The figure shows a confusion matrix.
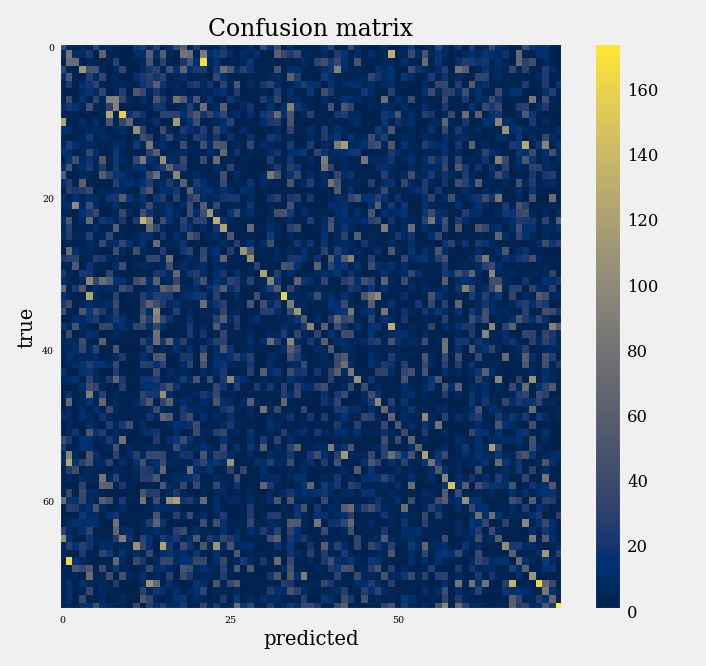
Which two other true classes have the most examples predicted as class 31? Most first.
17, 39
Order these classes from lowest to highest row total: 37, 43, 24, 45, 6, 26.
26, 6, 43, 45, 24, 37
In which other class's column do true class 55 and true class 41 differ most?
1
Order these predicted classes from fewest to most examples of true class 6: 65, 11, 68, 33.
33, 68, 65, 11
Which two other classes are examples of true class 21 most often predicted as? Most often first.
2, 47
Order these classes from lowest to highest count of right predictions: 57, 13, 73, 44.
73, 13, 57, 44
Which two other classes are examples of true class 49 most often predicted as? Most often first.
54, 15
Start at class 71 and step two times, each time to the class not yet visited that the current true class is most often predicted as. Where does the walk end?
72
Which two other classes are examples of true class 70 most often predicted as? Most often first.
36, 4
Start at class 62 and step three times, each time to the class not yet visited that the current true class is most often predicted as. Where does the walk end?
34
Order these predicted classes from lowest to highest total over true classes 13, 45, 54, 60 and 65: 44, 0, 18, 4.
44, 18, 4, 0
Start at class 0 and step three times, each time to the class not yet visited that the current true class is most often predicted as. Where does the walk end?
57
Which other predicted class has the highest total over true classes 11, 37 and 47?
49
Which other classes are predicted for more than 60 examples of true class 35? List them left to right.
14, 43, 48
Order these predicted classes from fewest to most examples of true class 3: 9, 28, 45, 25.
45, 28, 9, 25
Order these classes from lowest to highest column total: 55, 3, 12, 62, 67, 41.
55, 67, 3, 62, 41, 12
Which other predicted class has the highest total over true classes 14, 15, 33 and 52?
4
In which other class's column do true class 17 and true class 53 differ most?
64
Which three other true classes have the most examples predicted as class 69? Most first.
13, 63, 45
